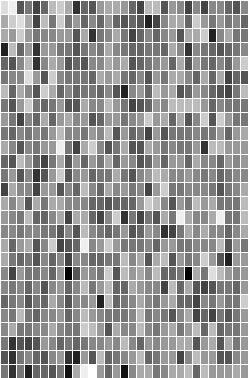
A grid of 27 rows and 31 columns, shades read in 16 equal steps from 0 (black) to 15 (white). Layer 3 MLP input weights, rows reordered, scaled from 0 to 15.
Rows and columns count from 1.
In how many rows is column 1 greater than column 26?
11
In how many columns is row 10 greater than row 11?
9
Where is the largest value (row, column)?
27, 12
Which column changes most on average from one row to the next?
19
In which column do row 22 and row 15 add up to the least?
13
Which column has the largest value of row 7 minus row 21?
6
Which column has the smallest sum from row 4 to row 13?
5
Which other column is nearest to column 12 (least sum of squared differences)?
30
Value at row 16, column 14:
8
